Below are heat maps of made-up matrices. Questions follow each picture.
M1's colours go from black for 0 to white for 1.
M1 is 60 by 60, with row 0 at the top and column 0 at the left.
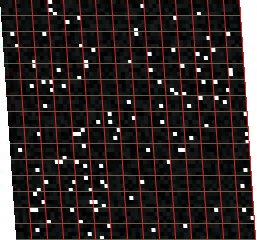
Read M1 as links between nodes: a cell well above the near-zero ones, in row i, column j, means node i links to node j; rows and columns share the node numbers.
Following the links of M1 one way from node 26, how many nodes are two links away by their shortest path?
5
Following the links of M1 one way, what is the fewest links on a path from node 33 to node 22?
2
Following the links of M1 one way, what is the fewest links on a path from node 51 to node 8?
3
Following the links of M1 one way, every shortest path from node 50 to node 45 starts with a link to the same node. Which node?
node 20
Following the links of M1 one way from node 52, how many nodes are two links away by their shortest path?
9
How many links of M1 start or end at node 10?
1
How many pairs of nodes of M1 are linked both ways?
4
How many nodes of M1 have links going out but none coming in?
8
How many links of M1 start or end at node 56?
5
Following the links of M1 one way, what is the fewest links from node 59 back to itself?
6
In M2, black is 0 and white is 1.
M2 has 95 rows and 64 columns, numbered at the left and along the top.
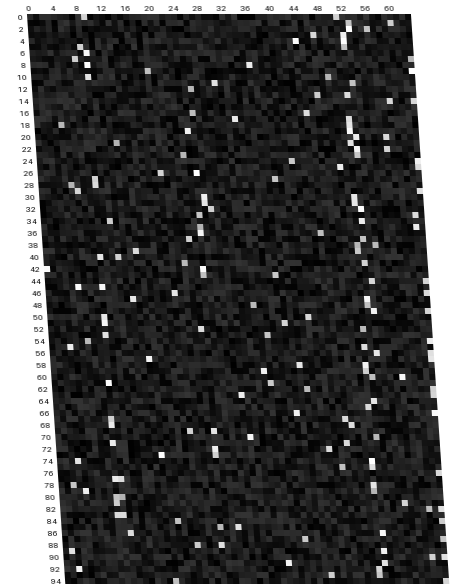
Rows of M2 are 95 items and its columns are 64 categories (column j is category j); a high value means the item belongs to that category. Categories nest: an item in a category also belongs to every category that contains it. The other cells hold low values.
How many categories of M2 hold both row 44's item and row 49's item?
2
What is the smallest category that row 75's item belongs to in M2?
47
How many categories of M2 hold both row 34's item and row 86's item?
2
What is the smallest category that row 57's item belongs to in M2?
16
